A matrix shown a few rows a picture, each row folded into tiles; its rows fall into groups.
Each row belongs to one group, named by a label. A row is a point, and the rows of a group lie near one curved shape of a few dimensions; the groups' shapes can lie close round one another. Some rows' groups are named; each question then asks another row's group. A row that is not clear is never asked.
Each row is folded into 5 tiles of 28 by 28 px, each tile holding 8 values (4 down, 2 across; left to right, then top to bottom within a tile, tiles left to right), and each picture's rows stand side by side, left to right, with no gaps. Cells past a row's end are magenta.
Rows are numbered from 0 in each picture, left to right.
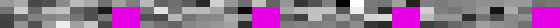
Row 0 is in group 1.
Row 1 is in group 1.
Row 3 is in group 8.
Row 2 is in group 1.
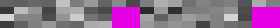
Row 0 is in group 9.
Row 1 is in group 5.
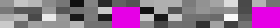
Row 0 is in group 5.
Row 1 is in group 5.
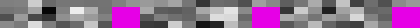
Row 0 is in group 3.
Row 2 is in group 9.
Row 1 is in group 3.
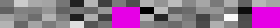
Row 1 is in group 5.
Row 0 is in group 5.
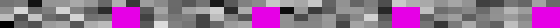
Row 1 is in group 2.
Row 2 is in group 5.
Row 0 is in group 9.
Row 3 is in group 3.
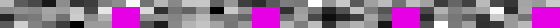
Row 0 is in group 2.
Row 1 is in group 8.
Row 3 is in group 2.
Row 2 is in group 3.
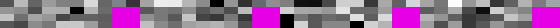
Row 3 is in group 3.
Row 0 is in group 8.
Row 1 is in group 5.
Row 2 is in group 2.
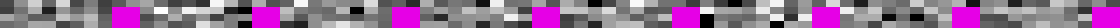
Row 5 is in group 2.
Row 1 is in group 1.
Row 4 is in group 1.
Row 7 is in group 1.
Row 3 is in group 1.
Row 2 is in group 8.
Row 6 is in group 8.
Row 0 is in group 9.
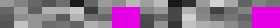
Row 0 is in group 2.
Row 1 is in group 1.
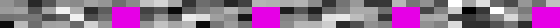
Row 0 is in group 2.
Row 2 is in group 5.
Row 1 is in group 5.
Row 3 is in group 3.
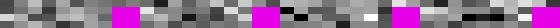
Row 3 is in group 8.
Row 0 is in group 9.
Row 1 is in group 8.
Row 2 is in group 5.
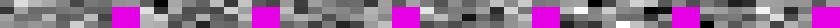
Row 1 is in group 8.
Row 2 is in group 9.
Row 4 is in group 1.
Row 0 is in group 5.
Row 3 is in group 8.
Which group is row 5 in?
2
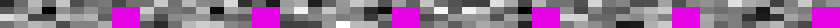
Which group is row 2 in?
1
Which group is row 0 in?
9
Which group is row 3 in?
1
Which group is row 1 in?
8
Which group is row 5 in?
3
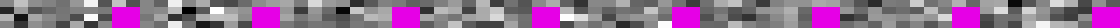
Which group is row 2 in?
3
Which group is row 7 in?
1
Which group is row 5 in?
3
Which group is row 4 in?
9
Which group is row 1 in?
3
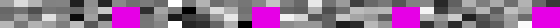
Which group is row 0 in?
5
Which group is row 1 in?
3
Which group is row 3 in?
9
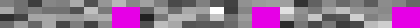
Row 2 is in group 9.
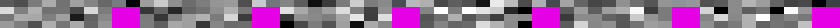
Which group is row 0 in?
8
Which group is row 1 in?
5
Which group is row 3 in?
1
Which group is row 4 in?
2
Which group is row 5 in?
8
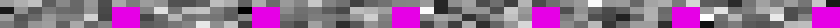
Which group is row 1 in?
1
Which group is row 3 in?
9
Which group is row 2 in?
3
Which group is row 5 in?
9
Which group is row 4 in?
3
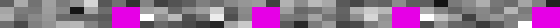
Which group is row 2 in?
3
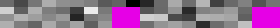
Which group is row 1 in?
9
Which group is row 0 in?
8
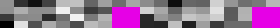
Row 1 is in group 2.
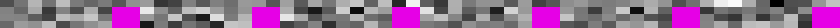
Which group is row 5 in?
5
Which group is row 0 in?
9
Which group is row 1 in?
9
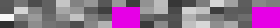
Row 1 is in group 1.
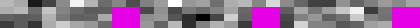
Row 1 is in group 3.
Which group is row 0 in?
1
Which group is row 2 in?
2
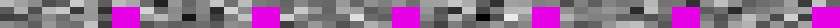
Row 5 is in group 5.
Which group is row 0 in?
1
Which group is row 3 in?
3
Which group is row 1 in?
8
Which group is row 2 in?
9
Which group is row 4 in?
8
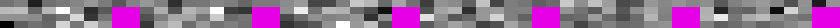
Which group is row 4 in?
3
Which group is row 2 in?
1
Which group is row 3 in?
9
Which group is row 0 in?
2
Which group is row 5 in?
8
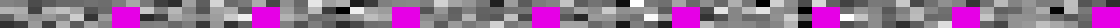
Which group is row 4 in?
1
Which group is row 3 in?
5
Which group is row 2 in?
3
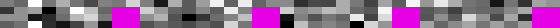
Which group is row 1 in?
8
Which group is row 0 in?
3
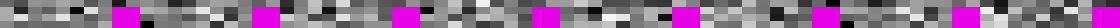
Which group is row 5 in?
8
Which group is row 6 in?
2
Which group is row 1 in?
2
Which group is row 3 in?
9
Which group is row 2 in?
9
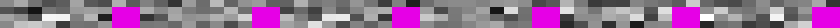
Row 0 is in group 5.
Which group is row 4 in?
2
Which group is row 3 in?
8
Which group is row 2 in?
5
